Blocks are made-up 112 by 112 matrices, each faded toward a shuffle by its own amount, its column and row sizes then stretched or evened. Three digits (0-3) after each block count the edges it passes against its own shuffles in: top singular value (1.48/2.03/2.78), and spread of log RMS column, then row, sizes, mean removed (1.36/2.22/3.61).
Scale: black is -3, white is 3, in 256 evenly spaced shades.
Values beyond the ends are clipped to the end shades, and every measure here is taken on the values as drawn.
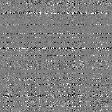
1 2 3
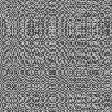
3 1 0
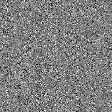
1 1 0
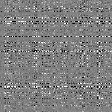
2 2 3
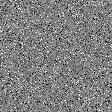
1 0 0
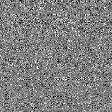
2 0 2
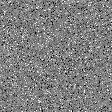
0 0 0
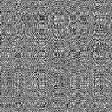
3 2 1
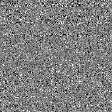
1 1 2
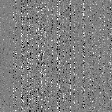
0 3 0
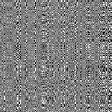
3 3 0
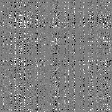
1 3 2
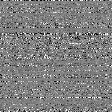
1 0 3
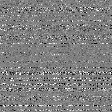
1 0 3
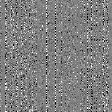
2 3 0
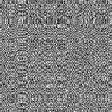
3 1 0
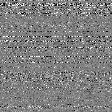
1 0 3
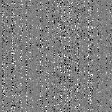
0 3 0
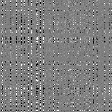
3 3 2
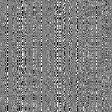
3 3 0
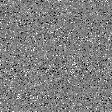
0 0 2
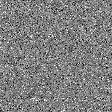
0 0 1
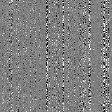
2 3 0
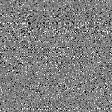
2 0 2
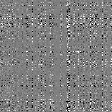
2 3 3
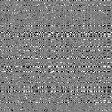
3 1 3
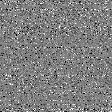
1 0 2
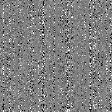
1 3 0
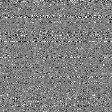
0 0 3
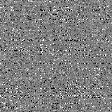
2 1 2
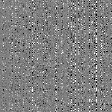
2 3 1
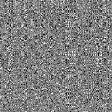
2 2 1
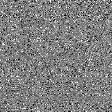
1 0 2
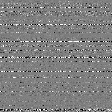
2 0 3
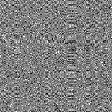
3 1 1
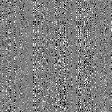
2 3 0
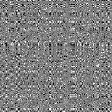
3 2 2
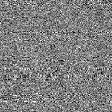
2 0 2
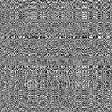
3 2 3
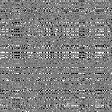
3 1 3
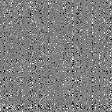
1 3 2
